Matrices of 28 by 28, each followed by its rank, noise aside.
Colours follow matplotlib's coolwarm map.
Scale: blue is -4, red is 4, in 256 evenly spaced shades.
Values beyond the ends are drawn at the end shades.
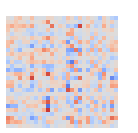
four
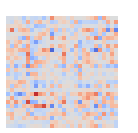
four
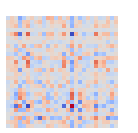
three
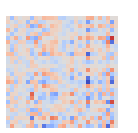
three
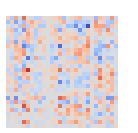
four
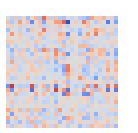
four
